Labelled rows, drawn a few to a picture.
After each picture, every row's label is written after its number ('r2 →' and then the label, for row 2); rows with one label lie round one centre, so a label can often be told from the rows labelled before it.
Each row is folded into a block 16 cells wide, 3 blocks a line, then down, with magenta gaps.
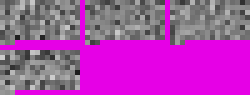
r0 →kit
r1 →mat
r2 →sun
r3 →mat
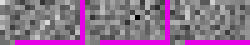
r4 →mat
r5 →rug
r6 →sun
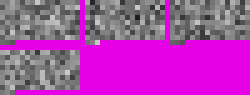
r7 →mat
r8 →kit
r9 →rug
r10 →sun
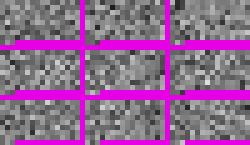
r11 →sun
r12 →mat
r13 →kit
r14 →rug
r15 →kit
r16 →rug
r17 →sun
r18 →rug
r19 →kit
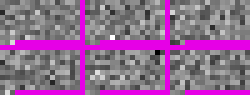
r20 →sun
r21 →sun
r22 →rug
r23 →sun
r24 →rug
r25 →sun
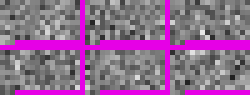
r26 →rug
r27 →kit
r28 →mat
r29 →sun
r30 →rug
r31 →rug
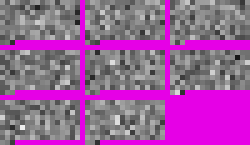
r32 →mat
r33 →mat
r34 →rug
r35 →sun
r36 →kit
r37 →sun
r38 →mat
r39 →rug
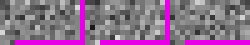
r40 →rug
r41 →kit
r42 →kit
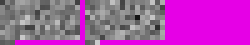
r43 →rug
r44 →kit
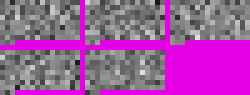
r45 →sun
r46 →mat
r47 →sun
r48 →rug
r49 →rug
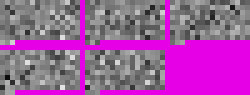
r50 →kit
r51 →sun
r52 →kit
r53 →kit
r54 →sun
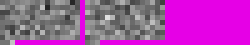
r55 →kit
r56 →mat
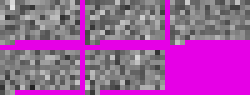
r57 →mat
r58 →kit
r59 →kit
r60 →kit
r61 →rug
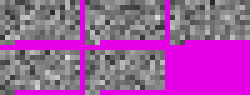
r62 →mat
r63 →kit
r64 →rug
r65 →mat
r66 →sun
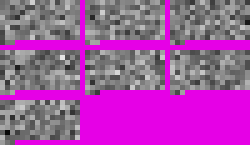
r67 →mat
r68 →sun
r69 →mat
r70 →rug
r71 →rug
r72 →mat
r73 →rug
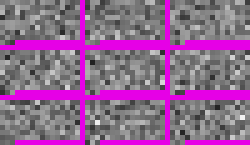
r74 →rug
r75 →mat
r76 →mat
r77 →mat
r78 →mat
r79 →rug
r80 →mat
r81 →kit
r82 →kit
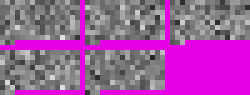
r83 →kit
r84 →sun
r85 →kit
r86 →kit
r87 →kit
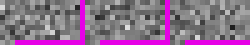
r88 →kit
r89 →mat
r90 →sun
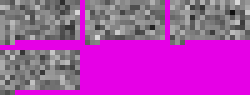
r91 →sun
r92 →mat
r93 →sun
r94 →mat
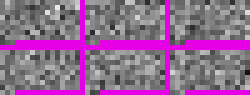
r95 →mat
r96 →sun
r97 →sun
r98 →kit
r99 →rug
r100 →mat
